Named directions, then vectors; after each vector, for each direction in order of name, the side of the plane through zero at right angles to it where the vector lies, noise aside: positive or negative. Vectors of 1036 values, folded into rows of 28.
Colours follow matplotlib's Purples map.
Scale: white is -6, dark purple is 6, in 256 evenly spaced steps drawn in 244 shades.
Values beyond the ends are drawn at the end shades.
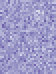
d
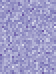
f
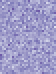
negative, positive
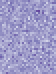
negative, positive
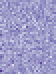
negative, positive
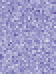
negative, positive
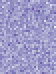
negative, positive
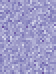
positive, positive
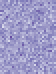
negative, negative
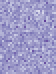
positive, negative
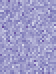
positive, positive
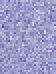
positive, positive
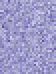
positive, positive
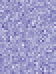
positive, positive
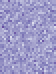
positive, positive
